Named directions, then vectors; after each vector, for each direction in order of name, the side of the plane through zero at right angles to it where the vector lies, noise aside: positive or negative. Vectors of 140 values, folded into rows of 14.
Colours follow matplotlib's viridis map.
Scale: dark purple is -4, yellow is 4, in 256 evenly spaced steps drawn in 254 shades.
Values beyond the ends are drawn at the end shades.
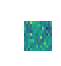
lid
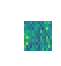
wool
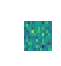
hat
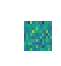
positive, positive, positive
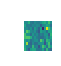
negative, negative, positive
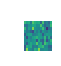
negative, positive, negative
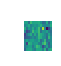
positive, positive, negative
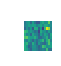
negative, negative, positive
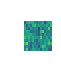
negative, positive, positive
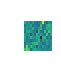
negative, negative, negative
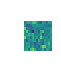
negative, positive, positive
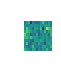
negative, negative, positive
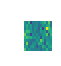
negative, negative, positive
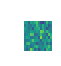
positive, positive, positive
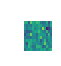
positive, positive, negative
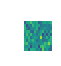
negative, positive, positive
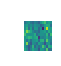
negative, negative, positive
